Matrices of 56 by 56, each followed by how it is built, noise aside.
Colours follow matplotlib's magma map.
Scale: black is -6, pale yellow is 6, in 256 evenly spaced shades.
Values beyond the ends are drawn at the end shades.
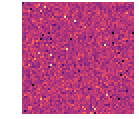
sparse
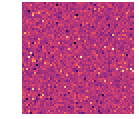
sparse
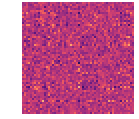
low rank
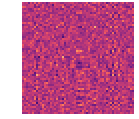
low rank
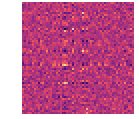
low rank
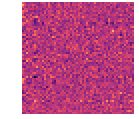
low rank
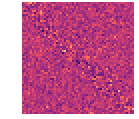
banded
